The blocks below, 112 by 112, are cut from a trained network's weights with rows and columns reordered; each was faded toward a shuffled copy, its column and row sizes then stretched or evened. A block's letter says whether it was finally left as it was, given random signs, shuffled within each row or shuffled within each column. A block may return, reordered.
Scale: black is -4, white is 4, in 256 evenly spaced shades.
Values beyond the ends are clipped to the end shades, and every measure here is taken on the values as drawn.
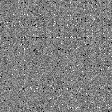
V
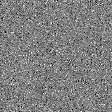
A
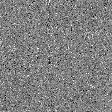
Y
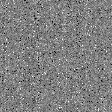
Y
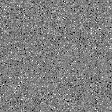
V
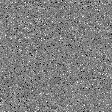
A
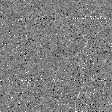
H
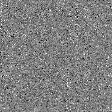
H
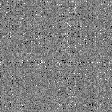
V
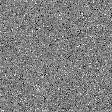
A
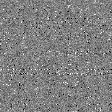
H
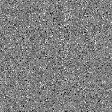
V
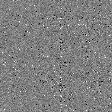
H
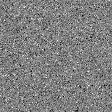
A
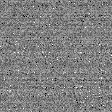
V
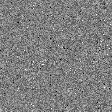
H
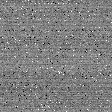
A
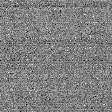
V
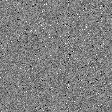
Y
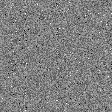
Y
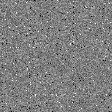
H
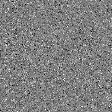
H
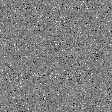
A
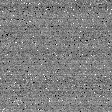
A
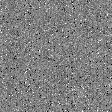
Y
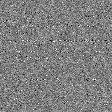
A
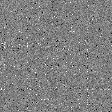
H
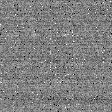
V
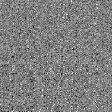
V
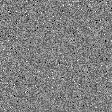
H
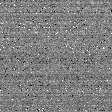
A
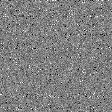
H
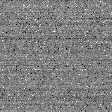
A
